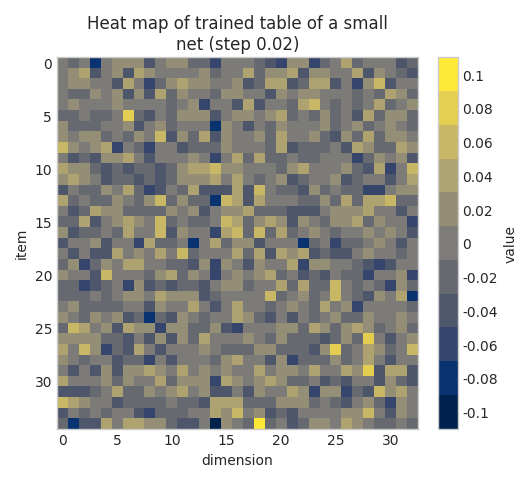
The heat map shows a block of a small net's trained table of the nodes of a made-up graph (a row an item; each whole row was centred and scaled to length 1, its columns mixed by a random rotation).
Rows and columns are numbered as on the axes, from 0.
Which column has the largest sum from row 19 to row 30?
25
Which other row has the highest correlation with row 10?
11
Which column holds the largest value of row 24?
16
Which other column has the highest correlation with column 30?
9
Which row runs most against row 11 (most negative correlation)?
34
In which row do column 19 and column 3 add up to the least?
0
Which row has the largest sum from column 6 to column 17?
29
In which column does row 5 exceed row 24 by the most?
6
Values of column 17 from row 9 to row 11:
-0.02 0 0
